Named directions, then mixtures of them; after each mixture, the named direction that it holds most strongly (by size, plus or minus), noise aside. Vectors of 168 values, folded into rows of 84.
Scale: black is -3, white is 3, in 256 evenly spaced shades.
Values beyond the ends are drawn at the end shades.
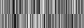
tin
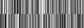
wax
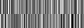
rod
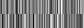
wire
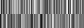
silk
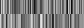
silk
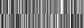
rod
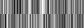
wax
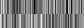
silk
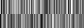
silk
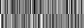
silk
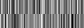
rod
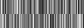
wax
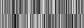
tin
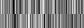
tin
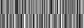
wire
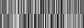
wire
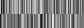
silk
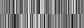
tin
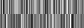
silk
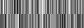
wax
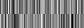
rod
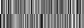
rod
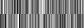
wax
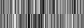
tin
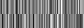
wire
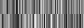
wire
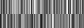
silk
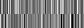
rod
